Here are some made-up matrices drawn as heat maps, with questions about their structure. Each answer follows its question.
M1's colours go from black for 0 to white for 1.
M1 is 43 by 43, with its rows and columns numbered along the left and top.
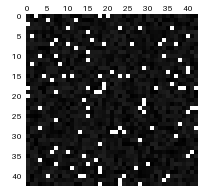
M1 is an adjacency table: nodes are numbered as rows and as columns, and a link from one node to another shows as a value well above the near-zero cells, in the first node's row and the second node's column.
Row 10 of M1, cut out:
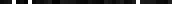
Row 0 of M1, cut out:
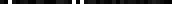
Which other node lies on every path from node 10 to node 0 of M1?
node 18
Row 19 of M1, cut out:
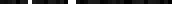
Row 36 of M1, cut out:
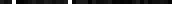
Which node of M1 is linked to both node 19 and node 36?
node 17
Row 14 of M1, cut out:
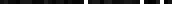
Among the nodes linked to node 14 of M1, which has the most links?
node 40
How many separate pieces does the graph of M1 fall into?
2
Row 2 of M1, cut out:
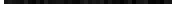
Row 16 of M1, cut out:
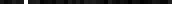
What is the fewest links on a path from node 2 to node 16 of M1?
6
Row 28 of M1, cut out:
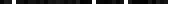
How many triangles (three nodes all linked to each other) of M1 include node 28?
2
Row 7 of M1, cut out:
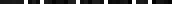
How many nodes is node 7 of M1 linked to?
6
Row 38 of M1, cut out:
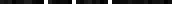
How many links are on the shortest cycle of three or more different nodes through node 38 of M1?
4
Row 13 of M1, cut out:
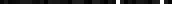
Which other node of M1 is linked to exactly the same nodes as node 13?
node 24
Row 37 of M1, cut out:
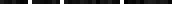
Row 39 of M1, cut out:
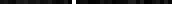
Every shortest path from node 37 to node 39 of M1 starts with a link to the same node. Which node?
node 15
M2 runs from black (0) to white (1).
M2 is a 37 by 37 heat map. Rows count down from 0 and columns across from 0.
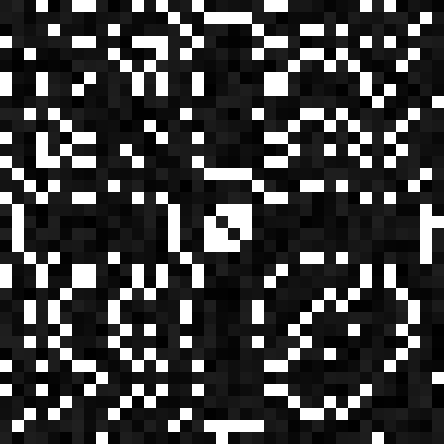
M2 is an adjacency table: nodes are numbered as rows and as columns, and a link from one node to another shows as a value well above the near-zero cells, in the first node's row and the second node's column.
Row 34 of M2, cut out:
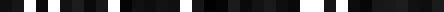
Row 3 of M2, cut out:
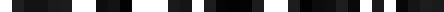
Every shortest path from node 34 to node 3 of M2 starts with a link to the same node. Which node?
node 4
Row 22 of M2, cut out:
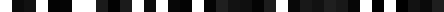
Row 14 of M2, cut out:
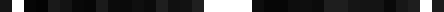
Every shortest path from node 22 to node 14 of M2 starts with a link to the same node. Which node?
node 13
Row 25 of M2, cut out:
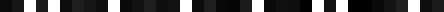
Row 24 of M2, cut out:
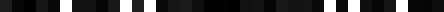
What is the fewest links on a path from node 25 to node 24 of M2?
5
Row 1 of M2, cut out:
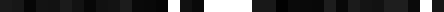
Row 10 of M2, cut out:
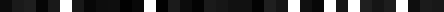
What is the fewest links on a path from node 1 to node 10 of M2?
7
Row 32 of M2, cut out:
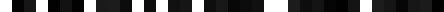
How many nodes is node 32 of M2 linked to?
9
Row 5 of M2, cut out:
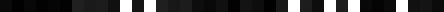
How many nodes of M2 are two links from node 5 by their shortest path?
1
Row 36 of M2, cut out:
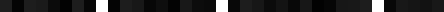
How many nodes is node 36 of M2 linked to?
3
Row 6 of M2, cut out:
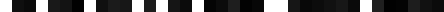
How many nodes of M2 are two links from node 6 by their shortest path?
3
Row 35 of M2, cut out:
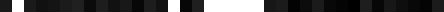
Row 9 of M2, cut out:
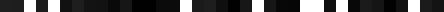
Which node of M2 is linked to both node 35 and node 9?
node 21
